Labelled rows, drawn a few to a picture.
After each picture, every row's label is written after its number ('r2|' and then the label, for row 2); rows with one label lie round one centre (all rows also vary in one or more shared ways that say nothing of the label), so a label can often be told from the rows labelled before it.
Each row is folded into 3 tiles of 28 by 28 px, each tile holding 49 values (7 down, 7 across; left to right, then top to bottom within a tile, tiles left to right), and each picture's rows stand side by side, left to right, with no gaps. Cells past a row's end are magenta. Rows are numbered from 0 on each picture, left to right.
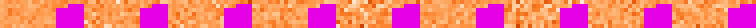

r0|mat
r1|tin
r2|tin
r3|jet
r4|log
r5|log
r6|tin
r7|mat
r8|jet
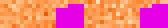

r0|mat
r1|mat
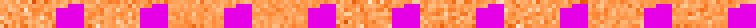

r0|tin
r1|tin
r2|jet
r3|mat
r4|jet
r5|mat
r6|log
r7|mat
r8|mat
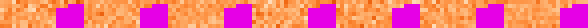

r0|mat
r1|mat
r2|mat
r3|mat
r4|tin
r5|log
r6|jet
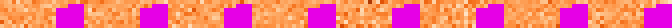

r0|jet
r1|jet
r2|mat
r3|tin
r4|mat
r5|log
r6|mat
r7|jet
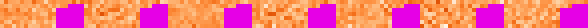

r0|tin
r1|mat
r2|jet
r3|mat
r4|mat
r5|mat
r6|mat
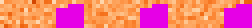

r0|log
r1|mat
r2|log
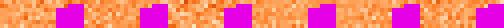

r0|tin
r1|mat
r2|tin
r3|log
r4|tin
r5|log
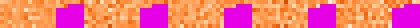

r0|tin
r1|jet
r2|log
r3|jet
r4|jet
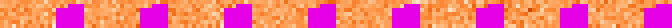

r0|jet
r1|log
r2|jet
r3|mat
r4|jet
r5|tin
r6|mat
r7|mat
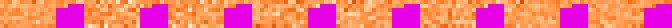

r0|mat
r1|jet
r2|tin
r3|jet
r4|jet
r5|jet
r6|log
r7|mat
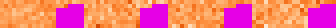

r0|tin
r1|tin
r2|mat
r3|mat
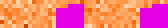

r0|jet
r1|jet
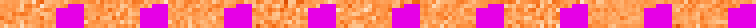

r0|log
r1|log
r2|tin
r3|tin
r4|log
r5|mat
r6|tin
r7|mat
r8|mat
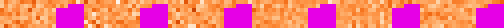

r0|tin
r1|jet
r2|mat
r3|tin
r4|tin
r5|mat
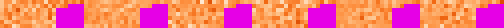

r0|tin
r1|log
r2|tin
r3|jet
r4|tin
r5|jet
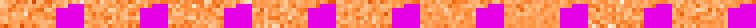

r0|jet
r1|mat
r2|tin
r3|mat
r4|mat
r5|tin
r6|tin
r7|mat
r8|jet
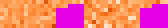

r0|mat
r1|mat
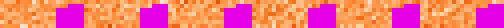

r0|tin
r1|jet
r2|log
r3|log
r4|jet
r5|jet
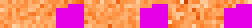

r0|mat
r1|jet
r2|log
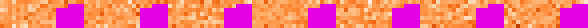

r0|mat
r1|mat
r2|mat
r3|tin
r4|jet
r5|mat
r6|mat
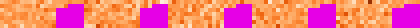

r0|log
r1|jet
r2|log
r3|jet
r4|mat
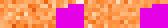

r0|jet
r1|jet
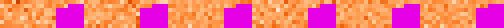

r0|log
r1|tin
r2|log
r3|tin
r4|log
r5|jet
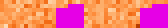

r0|jet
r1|mat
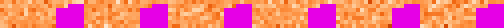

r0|jet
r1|jet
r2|tin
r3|jet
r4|mat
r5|mat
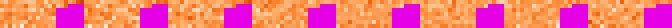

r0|mat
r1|mat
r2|mat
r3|tin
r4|log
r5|mat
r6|jet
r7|jet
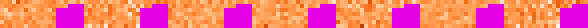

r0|log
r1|jet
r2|tin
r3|mat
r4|jet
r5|mat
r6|jet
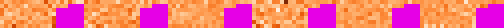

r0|tin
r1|jet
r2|tin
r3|tin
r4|jet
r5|jet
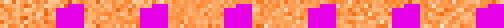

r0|jet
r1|tin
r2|log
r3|log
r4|mat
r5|mat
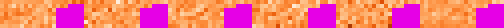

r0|mat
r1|jet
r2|jet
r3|log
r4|log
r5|jet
